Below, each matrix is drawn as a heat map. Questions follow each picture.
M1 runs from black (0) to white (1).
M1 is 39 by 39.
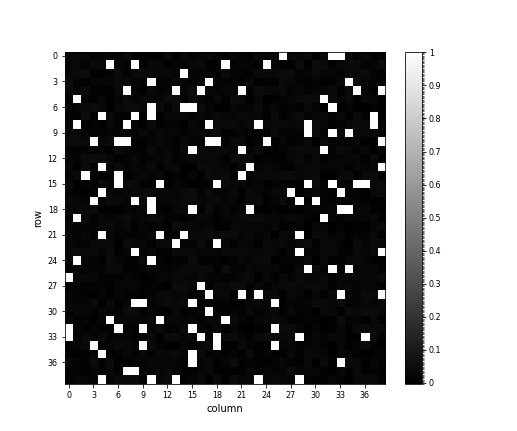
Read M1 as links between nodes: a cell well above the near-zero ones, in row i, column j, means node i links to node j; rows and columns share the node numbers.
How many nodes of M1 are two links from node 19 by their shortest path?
4
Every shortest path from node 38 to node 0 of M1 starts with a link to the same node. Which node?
node 28
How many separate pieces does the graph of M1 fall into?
3
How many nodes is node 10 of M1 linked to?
7
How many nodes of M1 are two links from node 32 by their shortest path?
10
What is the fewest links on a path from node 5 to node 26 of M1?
6
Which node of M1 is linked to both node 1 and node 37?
node 8
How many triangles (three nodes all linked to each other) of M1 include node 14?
0
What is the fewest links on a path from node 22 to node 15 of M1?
2
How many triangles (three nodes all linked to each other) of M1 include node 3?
1
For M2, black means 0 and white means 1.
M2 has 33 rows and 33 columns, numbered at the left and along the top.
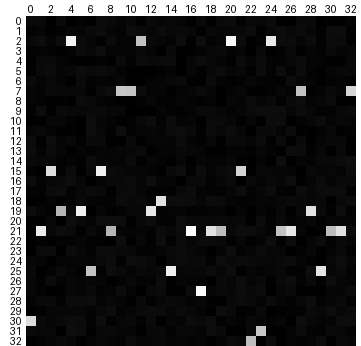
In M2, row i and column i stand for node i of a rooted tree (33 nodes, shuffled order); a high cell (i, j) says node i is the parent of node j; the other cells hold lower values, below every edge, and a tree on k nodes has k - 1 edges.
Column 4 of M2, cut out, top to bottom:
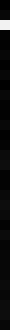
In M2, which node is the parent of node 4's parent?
15
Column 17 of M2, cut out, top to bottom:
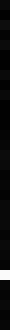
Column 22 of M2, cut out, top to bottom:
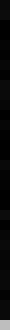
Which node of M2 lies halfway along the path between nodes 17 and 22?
7
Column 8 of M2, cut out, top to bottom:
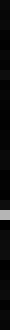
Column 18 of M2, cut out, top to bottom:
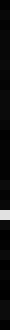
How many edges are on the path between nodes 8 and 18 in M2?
2
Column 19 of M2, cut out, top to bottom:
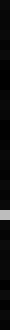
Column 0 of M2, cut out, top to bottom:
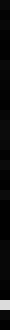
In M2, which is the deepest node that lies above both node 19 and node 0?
21
